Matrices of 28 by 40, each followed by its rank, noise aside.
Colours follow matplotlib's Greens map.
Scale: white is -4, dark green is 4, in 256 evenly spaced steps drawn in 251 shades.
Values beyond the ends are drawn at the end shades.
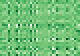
two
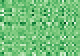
three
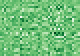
five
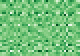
two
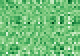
three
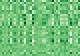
two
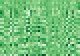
three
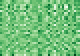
three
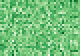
six
